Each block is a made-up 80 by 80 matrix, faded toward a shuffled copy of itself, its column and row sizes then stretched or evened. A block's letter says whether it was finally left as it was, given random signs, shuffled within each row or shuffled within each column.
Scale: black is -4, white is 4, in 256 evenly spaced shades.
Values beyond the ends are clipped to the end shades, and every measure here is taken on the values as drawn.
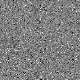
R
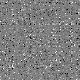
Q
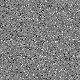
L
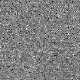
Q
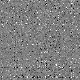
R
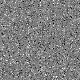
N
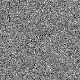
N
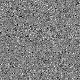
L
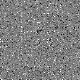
R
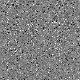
R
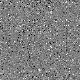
R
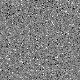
N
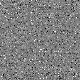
L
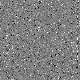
N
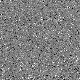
L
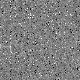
N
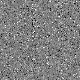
N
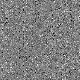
N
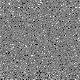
L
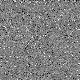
L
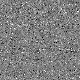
L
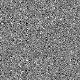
R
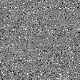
L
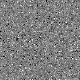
R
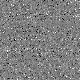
L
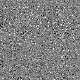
R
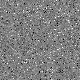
L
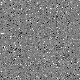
R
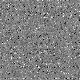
L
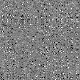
Q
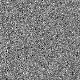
N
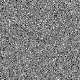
N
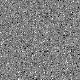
R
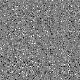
Q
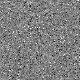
N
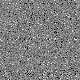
R
